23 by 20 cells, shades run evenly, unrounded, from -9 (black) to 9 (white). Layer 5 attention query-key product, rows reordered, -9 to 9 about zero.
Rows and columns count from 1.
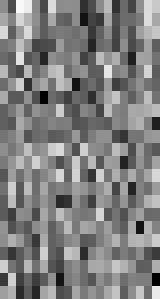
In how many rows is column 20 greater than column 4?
10
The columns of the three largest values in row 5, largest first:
3, 13, 15
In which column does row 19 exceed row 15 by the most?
17
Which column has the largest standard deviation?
20
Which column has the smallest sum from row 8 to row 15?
9
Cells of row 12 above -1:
16
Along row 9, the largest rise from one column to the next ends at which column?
14
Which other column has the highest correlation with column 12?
6
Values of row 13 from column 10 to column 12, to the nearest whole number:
5 -1 4
